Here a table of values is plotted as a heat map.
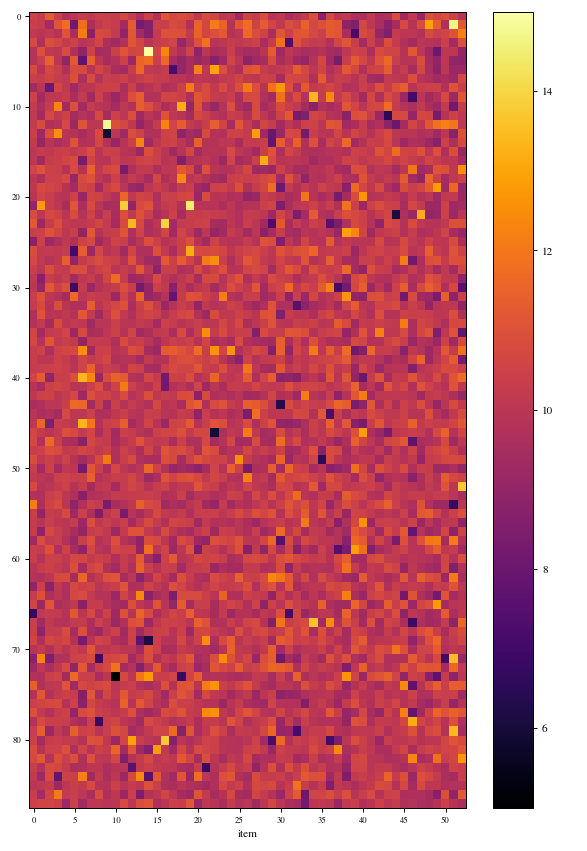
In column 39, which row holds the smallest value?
2
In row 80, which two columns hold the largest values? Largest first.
16, 12
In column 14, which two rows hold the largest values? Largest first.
4, 73
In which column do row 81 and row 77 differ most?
15
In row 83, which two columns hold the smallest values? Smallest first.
21, 12
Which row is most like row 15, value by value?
70
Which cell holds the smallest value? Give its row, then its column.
73, 10
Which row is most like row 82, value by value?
17
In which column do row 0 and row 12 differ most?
9
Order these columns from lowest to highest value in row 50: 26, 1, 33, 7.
26, 1, 33, 7
